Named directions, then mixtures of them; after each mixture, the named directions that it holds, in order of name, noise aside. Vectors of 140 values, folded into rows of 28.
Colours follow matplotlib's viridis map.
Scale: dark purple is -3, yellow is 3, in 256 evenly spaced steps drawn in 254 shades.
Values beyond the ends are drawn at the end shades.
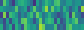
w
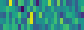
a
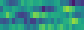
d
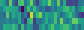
a, d.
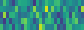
w.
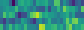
d, w.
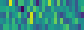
a.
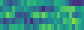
d.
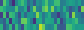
w.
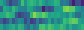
d.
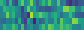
a, d.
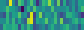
a.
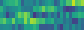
d.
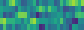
d, w.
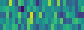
a.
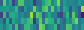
a, w.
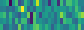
a.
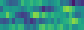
d.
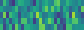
w.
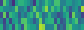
w.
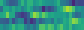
d.
